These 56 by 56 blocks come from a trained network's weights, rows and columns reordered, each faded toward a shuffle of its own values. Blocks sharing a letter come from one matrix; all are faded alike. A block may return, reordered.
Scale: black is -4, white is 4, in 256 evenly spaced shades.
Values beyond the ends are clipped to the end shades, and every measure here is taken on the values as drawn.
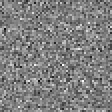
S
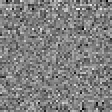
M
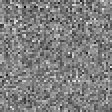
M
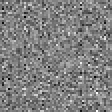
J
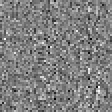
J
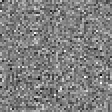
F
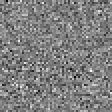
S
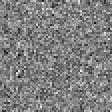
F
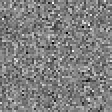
F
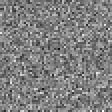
M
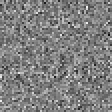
M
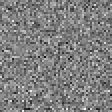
S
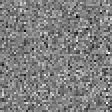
F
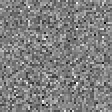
F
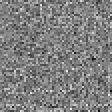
M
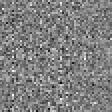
J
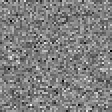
S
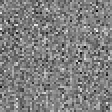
F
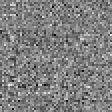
M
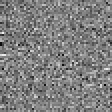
M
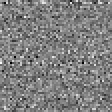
S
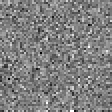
F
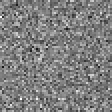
M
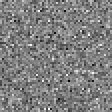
S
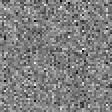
J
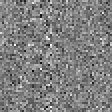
J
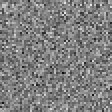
S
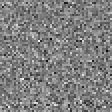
S
